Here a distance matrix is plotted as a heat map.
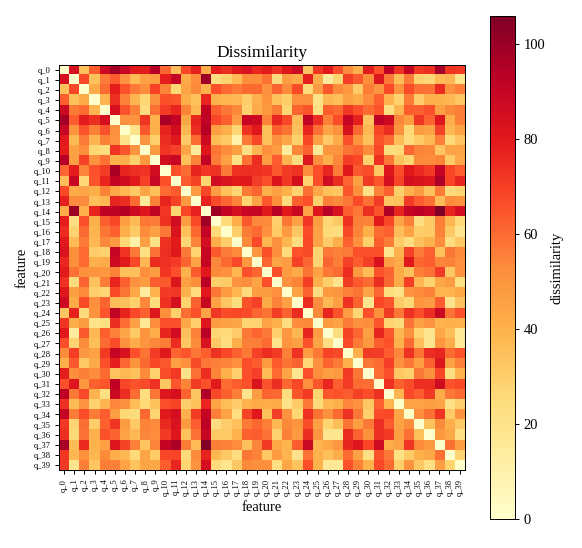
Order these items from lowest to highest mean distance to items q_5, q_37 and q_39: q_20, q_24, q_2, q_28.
q_20, q_2, q_28, q_24
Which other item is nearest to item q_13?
q_8
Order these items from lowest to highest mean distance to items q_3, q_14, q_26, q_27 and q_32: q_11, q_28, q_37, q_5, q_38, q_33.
q_33, q_38, q_37, q_28, q_11, q_5
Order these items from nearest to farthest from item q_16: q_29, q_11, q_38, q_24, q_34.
q_38, q_34, q_29, q_24, q_11
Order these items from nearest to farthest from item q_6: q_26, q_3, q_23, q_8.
q_23, q_26, q_3, q_8
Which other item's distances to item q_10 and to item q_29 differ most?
q_28
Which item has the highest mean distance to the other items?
q_14
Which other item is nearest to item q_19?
q_25
